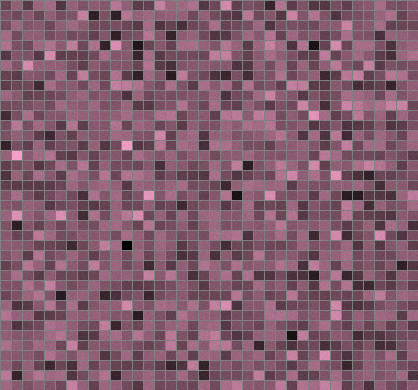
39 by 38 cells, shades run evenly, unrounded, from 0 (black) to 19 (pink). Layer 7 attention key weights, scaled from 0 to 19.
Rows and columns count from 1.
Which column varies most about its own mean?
32
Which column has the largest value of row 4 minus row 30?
14
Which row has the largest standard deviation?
5
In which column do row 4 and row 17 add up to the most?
29
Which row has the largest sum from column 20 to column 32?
39
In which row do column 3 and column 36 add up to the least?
9
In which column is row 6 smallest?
13
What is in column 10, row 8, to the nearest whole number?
8
